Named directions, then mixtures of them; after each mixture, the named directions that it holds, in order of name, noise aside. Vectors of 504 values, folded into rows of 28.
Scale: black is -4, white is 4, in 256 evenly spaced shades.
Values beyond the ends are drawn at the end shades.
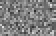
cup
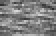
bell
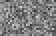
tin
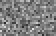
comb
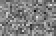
cup, tin.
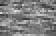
bell.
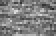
bell.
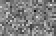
cup, tin.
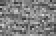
bell, comb, cup.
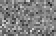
comb, cup.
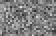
tin.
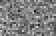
comb, cup, tin.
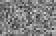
tin.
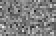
comb, cup.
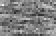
bell.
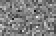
comb, cup, tin.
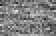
bell, cup.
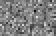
cup, tin.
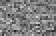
bell, comb, tin.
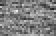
bell, cup.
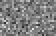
comb.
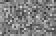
tin.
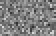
cup.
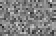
cup.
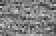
bell, comb, cup.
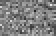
bell, cup, tin.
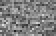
bell, comb.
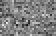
bell, comb, tin.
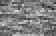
bell.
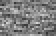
bell, comb.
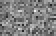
bell, cup, tin.
